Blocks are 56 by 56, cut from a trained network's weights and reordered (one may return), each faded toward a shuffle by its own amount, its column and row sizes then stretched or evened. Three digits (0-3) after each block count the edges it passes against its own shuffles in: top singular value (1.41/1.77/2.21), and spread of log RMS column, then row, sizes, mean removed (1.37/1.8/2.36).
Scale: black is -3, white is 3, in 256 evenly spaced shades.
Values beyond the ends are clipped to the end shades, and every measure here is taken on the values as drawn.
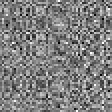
3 2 1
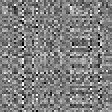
3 3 1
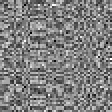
3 1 0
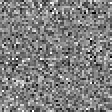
0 1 1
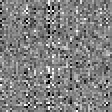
2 3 1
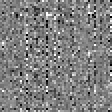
1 3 1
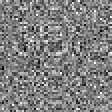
3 2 1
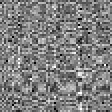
3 1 0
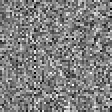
1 2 0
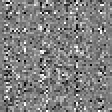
0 3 2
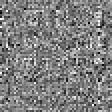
2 2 2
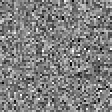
0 2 0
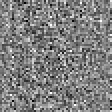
1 2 0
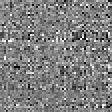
2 2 3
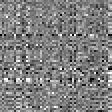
3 2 3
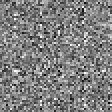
1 2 1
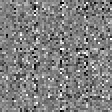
0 3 2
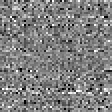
2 0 3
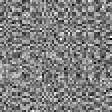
3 1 1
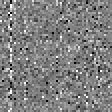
1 3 0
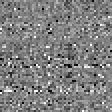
1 0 3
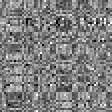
3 1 1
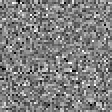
2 0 1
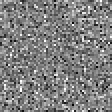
0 2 0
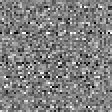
0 0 3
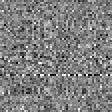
2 0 2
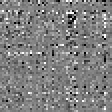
0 3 3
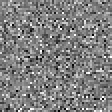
1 0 2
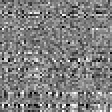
3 1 3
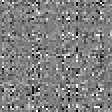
1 3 3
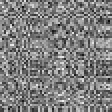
3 0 0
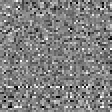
2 1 3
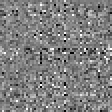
1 2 2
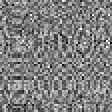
3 0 1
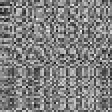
3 0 0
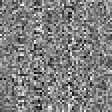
2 3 0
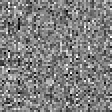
1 3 0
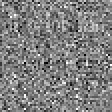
2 1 1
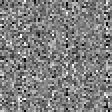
0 3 0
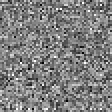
1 1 1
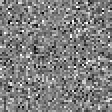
0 2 1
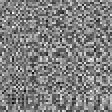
3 1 0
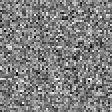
0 1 1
